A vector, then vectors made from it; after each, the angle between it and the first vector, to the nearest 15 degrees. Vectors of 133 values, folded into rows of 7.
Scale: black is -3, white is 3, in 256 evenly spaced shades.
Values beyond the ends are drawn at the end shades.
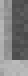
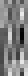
75 degrees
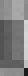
120 degrees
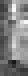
150 degrees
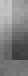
75 degrees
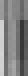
60 degrees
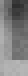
30 degrees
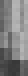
150 degrees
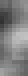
120 degrees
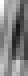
45 degrees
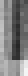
30 degrees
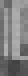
135 degrees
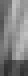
150 degrees
